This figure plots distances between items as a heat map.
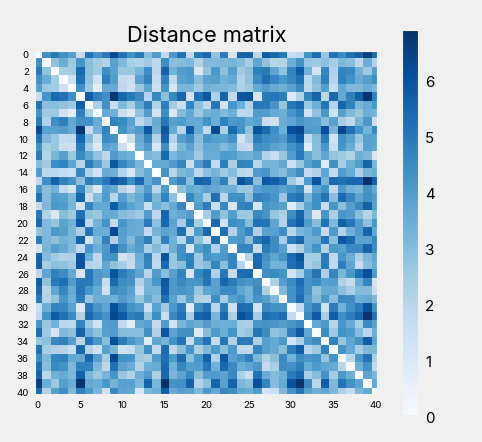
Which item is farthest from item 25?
5
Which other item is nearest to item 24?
10
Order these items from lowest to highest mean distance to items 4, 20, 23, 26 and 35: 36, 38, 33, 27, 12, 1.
1, 12, 33, 38, 36, 27
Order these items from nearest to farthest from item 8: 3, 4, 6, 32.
4, 32, 6, 3
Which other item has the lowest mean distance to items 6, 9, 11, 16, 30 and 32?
7
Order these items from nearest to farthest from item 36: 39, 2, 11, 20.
11, 2, 39, 20
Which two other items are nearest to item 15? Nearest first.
31, 0
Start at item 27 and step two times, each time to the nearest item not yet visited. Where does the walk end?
12
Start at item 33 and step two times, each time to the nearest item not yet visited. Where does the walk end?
2
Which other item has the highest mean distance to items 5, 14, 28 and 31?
9
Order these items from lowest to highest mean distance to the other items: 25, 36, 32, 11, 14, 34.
14, 11, 32, 25, 34, 36
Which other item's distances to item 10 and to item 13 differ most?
34
